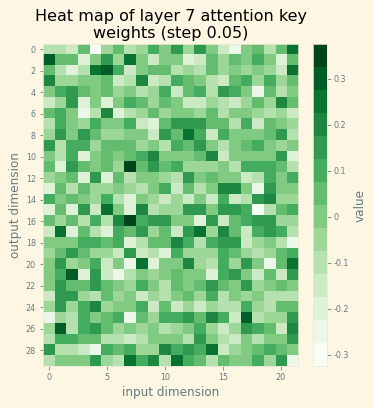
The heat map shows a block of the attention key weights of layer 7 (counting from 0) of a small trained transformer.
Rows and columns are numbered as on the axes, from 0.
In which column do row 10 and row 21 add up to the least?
3
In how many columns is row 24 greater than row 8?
6
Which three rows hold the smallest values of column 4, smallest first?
0, 28, 15
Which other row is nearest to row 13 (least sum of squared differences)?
4
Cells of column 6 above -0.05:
17
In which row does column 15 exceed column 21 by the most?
18
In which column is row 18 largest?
11
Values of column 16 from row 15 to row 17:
0.15 0.05 0.05
